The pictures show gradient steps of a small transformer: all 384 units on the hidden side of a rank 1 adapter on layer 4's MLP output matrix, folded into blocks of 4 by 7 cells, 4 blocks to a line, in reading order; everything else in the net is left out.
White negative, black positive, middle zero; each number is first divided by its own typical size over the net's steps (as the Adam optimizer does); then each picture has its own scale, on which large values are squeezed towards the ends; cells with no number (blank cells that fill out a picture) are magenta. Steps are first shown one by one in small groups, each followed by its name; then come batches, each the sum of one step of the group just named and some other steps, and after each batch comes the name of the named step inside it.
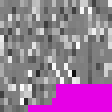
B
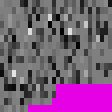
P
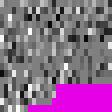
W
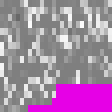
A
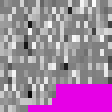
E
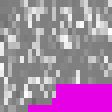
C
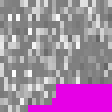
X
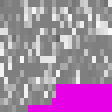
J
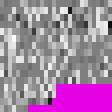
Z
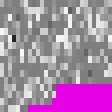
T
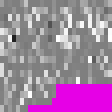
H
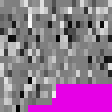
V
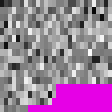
E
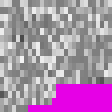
J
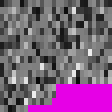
P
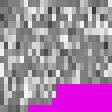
C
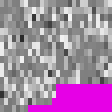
A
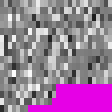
X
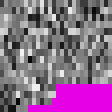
P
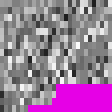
B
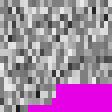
V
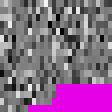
P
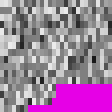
Z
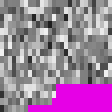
T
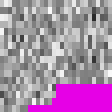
T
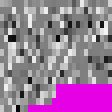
V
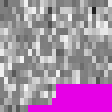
J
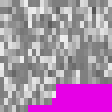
A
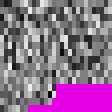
W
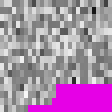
J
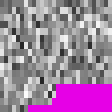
C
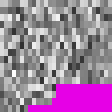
X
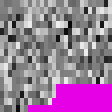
V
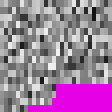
E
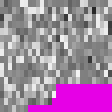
Z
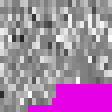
H
